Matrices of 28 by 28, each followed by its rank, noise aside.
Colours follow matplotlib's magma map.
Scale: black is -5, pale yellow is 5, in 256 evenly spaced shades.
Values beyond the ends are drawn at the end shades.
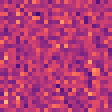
eight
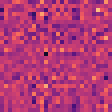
four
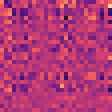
three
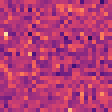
eight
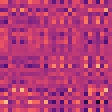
two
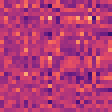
three
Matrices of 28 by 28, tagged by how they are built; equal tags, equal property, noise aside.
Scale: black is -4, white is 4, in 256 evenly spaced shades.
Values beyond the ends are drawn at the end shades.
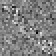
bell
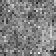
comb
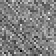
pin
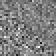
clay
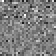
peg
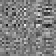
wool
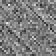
pin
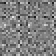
wool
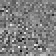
clay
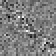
bell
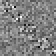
bell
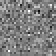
wool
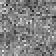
comb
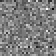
peg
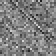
pin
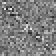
bell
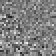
clay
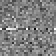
peg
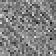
pin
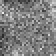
comb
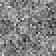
comb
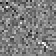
bell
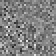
clay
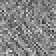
pin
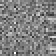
wool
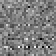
peg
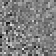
clay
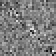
bell
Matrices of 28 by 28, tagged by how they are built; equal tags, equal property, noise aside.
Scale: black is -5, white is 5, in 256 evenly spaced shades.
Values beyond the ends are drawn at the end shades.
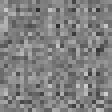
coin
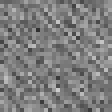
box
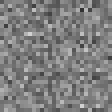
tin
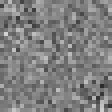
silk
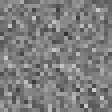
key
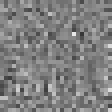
coin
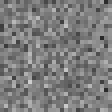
tin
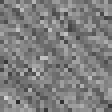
box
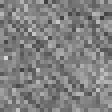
box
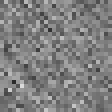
box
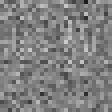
coin
